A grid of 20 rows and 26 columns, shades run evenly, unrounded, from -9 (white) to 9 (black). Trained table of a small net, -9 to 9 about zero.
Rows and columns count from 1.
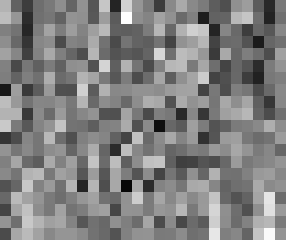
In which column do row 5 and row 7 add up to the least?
15
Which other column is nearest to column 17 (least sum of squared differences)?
10
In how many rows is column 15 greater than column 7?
8
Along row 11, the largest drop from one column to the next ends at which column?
16
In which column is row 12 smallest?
13
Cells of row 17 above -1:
13
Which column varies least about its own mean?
26
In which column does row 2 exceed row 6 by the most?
19
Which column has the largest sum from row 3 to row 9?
24
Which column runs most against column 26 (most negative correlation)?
12
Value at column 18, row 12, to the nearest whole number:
-2
